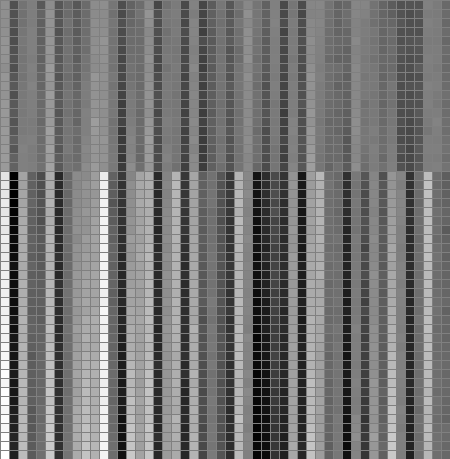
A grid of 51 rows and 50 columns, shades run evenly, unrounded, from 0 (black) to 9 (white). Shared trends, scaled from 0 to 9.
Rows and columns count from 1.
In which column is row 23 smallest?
2
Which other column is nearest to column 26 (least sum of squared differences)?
7
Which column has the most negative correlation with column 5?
23
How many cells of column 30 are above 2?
19
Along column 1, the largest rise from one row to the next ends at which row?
20
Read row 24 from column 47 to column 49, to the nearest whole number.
4 7 4
